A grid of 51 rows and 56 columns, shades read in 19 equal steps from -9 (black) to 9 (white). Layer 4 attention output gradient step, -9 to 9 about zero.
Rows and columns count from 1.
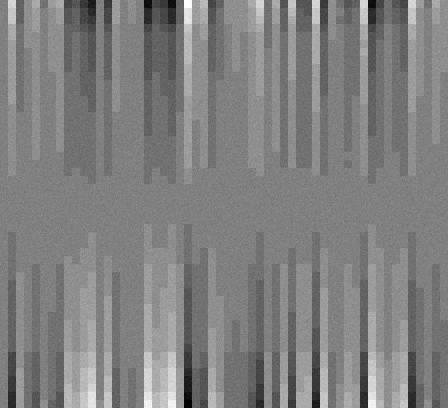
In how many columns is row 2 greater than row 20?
24
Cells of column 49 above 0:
6
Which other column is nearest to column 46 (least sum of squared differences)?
2
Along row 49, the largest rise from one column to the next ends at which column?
47
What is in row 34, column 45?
0
